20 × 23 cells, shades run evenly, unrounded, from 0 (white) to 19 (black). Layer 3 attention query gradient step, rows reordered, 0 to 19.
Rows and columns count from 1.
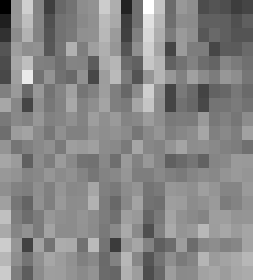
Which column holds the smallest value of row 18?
1
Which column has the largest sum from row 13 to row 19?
14
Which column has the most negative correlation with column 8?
4
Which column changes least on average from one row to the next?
10
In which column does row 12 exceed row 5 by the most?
3
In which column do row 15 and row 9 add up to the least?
9
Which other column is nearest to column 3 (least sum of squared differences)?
11
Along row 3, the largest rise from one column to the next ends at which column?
12
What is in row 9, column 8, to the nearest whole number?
9
